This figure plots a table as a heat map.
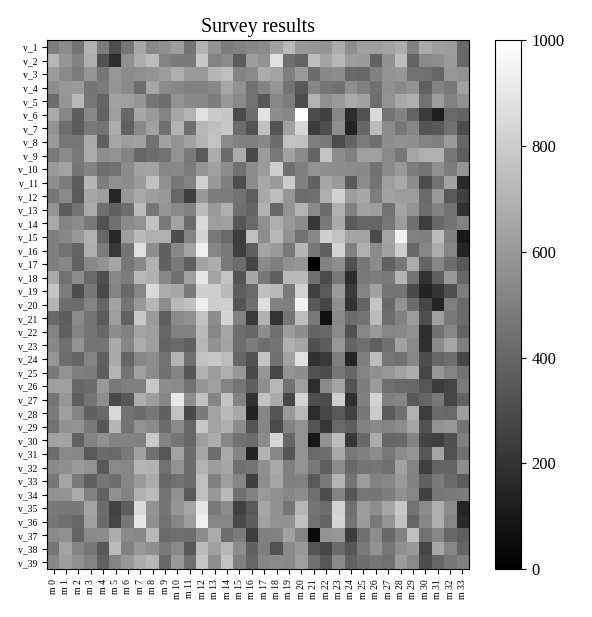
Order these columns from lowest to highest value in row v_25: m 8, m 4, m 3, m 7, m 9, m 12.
m 4, m 9, m 3, m 8, m 7, m 12
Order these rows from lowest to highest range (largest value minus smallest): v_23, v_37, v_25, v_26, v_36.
v_25, v_23, v_26, v_37, v_36
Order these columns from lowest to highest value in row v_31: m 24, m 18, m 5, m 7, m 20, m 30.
m 30, m 5, m 24, m 18, m 20, m 7
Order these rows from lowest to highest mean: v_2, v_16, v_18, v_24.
v_24, v_18, v_16, v_2
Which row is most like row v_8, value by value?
v_3
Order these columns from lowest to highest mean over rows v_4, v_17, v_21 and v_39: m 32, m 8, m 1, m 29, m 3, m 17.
m 32, m 3, m 1, m 17, m 29, m 8
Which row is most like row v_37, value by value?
v_17
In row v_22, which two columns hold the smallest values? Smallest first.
m 30, m 24
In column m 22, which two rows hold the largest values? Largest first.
v_15, v_9
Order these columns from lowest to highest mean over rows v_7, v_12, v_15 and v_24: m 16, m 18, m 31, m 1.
m 16, m 1, m 31, m 18
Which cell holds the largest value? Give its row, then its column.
v_6, m 20
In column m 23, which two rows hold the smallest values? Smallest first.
v_8, v_28
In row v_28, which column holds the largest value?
m 5
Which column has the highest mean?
m 12
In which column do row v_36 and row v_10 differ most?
m 33
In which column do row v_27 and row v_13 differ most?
m 10
